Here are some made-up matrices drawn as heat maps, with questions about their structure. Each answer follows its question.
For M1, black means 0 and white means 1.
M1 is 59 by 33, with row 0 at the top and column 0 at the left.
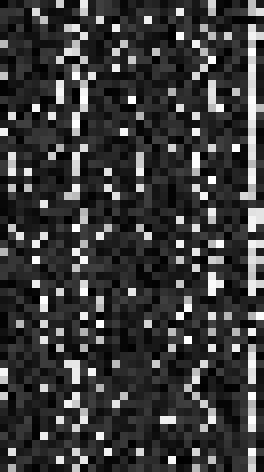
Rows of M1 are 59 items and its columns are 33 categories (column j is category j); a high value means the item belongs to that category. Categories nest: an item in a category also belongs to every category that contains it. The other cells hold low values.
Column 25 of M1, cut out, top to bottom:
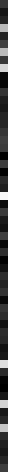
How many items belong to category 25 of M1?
7
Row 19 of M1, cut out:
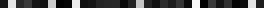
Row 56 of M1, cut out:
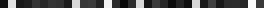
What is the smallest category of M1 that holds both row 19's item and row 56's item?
17
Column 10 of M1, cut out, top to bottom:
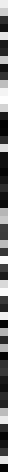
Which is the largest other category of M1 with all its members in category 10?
7
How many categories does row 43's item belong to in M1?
6
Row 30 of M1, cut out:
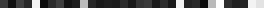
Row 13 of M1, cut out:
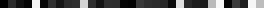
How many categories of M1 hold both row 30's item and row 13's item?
7
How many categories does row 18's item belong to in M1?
6
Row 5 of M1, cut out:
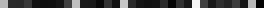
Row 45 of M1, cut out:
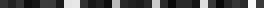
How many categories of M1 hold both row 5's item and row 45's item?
2
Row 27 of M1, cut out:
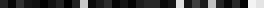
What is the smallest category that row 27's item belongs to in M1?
22
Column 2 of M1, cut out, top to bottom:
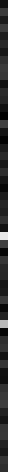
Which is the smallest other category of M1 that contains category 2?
18
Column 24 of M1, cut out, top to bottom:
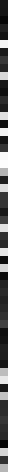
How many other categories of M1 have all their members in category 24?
8
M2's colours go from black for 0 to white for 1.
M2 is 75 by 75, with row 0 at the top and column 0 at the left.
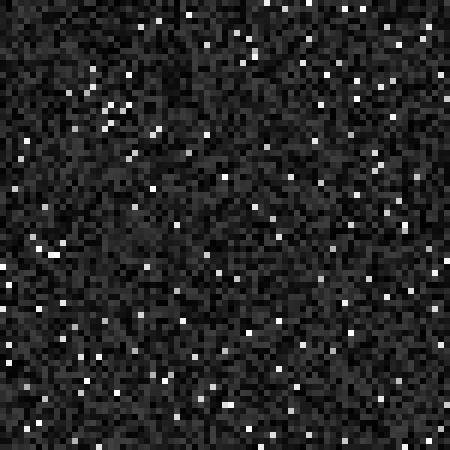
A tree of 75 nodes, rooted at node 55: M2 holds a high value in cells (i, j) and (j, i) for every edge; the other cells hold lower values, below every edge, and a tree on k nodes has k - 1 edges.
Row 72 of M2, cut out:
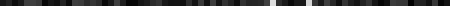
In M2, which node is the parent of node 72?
51
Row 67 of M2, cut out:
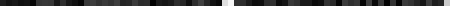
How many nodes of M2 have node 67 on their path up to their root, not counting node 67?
9
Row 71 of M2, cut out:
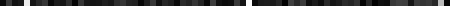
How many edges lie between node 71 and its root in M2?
2
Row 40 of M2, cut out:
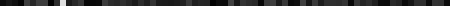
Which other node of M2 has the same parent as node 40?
56
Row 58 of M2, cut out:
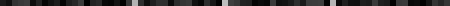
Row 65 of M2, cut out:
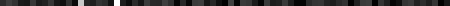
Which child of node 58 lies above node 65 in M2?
37
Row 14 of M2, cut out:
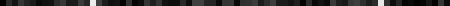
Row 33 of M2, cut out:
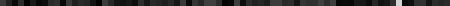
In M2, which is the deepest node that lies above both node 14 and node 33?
66
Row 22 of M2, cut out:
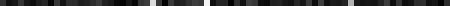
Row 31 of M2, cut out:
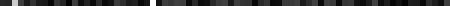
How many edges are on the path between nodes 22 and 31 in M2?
2
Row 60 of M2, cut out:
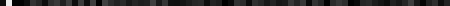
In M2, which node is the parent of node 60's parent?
57
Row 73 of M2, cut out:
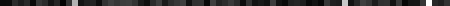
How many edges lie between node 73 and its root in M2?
3
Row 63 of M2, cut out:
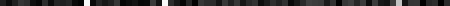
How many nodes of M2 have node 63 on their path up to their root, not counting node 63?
4
